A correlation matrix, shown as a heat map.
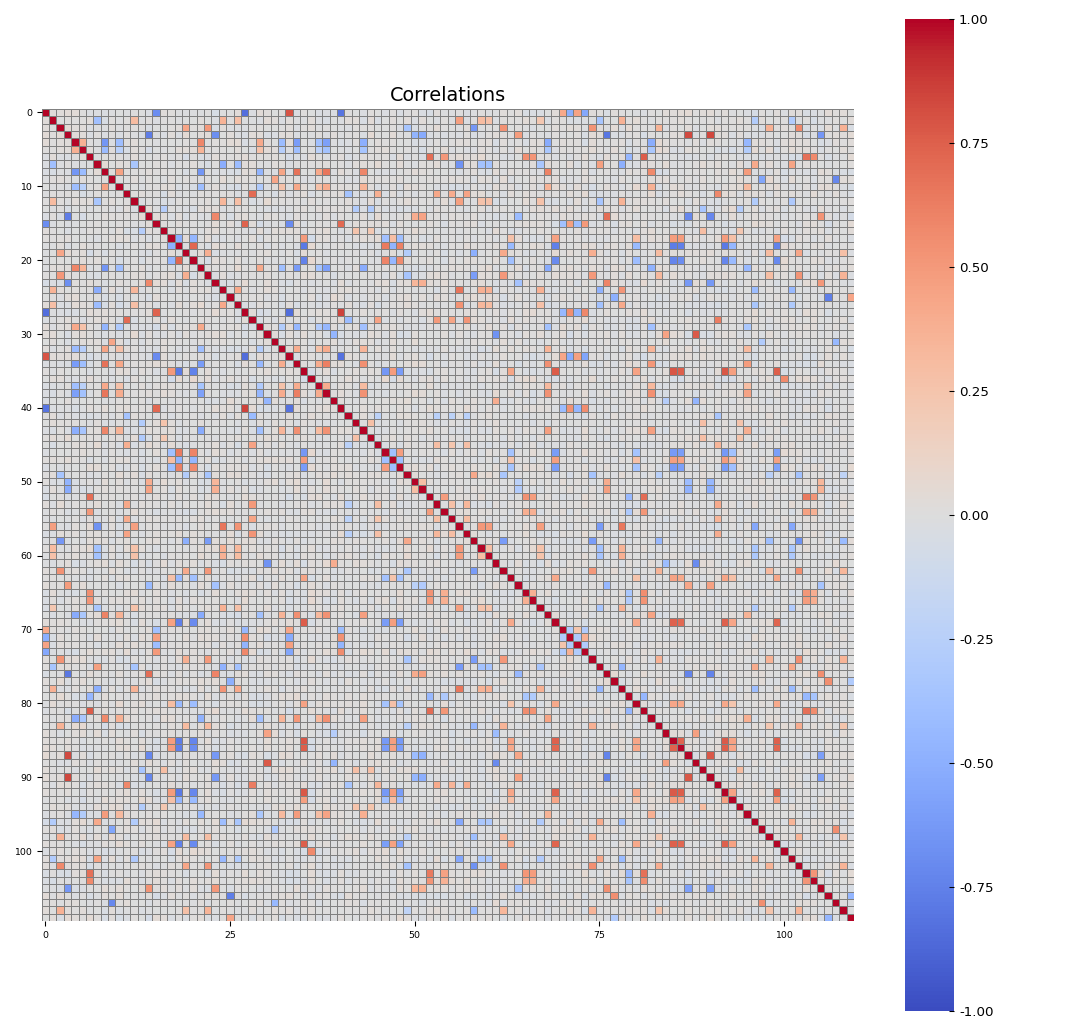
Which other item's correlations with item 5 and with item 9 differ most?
107
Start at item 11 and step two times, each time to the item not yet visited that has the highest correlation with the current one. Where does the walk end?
91
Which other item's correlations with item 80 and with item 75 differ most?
56
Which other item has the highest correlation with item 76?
14
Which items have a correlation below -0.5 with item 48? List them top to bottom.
35, 69, 85, 86, 92, 99
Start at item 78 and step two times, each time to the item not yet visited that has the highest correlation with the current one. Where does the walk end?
24
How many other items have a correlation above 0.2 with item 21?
3
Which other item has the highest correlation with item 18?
20
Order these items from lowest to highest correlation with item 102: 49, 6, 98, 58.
58, 49, 6, 98
